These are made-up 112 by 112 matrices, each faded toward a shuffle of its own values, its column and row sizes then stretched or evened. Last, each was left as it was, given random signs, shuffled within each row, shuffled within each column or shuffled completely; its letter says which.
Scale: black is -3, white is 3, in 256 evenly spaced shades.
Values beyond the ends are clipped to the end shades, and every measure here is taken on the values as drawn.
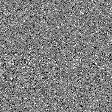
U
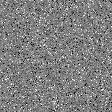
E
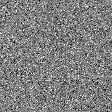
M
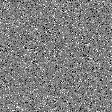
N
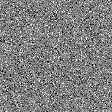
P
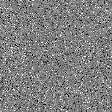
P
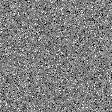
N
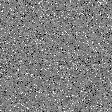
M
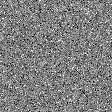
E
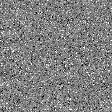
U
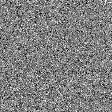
U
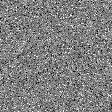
E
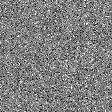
N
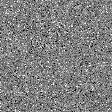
U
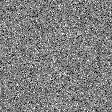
E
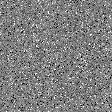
U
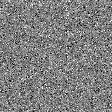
N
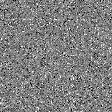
P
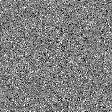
P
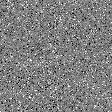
N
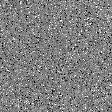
N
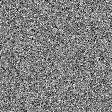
E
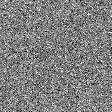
N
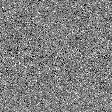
M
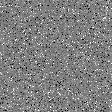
M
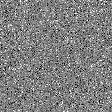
P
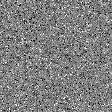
N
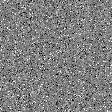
N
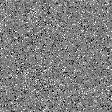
P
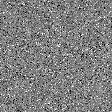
P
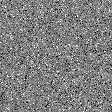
E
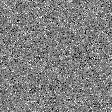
E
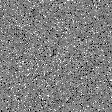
E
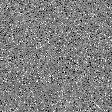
M
